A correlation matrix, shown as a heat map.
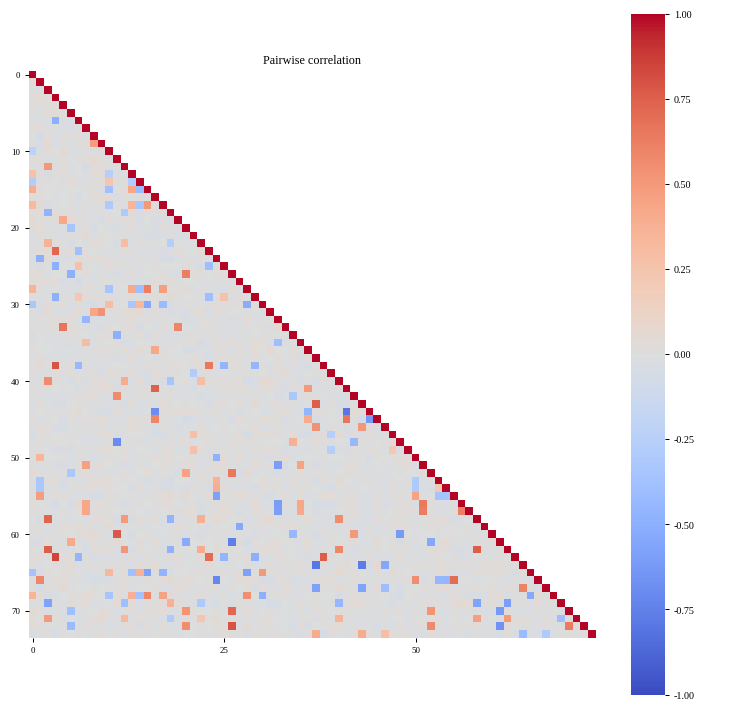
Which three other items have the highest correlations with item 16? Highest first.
41, 45, 36
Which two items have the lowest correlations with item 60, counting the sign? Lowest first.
48, 34
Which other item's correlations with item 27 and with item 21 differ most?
59
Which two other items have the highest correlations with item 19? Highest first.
33, 4
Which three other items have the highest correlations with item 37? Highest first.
43, 46, 73
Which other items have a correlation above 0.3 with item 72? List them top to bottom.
20, 26, 52, 70
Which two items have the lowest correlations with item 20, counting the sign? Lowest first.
61, 5
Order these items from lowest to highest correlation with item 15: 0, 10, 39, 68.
10, 39, 0, 68
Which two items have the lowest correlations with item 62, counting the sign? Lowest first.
69, 18
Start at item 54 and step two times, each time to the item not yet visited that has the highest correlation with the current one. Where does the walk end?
53
